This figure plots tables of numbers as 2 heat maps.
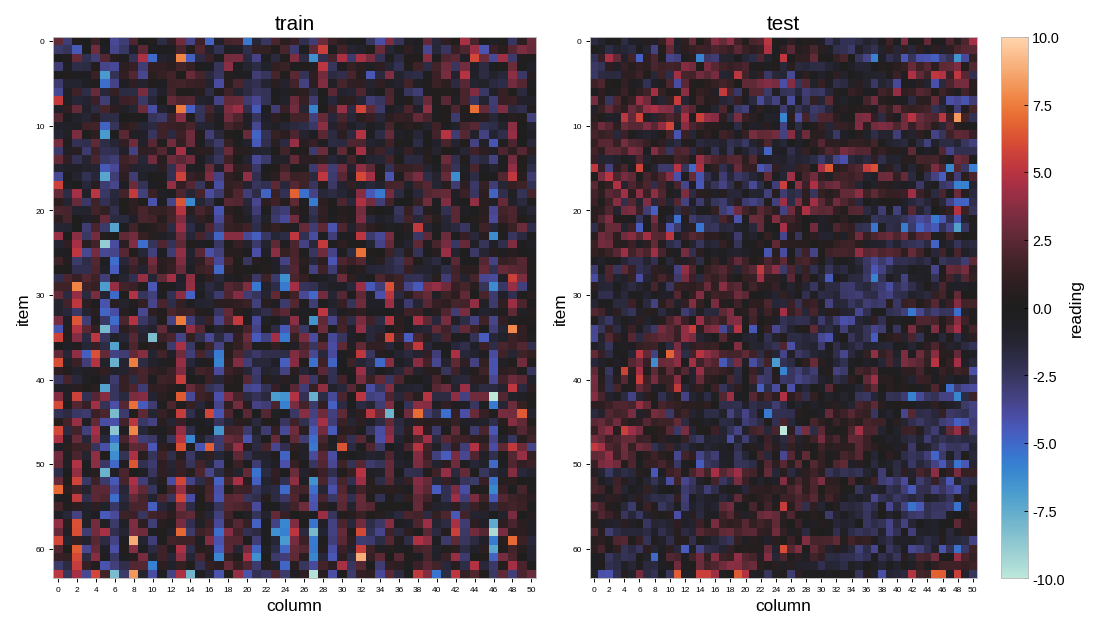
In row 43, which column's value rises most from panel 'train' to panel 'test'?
6
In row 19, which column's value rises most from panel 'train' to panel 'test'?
27
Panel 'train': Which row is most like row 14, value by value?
12
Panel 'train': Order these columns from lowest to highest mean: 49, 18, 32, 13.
49, 18, 32, 13
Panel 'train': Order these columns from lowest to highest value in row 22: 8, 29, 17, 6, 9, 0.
6, 29, 17, 0, 9, 8
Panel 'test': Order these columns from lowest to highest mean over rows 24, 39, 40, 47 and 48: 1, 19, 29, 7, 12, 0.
19, 29, 12, 7, 1, 0
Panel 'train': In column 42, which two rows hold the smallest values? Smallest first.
16, 56
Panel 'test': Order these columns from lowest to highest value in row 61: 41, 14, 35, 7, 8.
8, 35, 7, 41, 14
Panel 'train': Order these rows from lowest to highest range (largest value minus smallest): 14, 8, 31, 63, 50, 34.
14, 31, 50, 8, 34, 63
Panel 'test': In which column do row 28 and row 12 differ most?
37
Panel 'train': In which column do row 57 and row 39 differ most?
2
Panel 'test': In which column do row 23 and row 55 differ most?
25
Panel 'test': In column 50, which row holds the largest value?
0
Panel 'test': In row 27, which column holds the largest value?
22
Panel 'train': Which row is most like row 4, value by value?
41
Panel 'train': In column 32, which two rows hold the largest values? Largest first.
61, 25
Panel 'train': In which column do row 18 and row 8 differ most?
44
